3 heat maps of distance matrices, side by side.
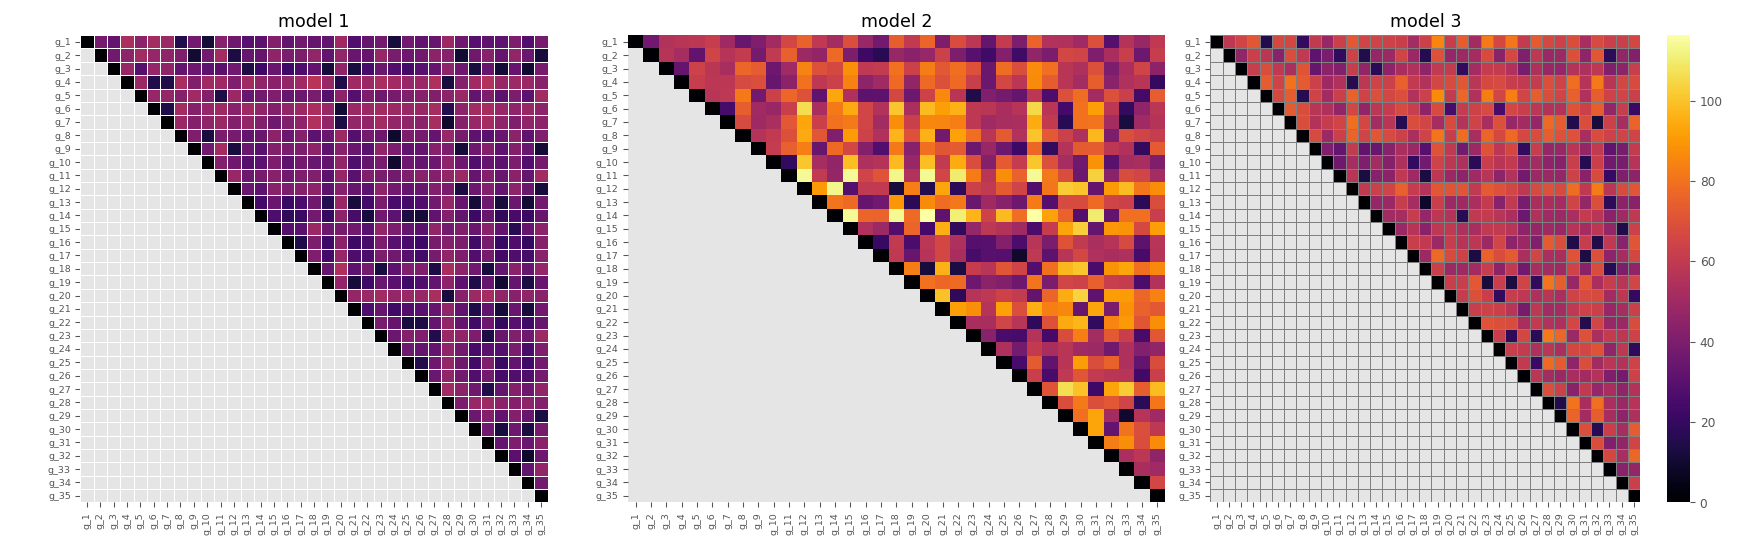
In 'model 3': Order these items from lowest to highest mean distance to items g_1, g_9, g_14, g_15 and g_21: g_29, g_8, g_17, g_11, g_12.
g_11, g_29, g_17, g_8, g_12
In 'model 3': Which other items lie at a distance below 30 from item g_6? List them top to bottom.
g_20, g_24, g_35
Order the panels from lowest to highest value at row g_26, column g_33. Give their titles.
model 1, model 3, model 2
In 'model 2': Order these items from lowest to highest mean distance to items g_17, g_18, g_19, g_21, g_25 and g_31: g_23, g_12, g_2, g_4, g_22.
g_2, g_23, g_22, g_12, g_4
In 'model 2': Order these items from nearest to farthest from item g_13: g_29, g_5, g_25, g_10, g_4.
g_5, g_25, g_10, g_4, g_29
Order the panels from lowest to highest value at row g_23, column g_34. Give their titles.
model 2, model 1, model 3
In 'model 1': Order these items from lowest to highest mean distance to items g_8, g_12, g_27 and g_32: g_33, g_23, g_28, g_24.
g_24, g_23, g_33, g_28
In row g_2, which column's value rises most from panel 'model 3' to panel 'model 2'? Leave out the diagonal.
g_11
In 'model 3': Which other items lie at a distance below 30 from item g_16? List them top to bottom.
g_7, g_30, g_32
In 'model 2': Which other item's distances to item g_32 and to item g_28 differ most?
g_14
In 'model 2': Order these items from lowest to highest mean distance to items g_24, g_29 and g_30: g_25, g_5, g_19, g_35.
g_35, g_19, g_5, g_25
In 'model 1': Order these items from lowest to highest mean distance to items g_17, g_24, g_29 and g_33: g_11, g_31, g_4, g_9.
g_9, g_31, g_11, g_4
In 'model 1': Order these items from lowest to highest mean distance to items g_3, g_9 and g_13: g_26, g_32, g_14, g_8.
g_32, g_14, g_26, g_8
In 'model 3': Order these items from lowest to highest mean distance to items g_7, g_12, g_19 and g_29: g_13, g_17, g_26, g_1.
g_26, g_13, g_17, g_1
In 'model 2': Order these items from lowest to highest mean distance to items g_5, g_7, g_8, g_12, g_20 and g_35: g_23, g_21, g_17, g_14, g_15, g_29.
g_17, g_23, g_15, g_29, g_21, g_14
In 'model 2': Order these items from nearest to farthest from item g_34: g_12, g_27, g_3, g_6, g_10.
g_6, g_10, g_3, g_27, g_12
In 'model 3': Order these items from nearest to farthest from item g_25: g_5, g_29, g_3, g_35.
g_3, g_35, g_29, g_5
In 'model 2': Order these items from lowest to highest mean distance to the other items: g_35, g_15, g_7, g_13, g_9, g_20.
g_9, g_13, g_7, g_35, g_15, g_20
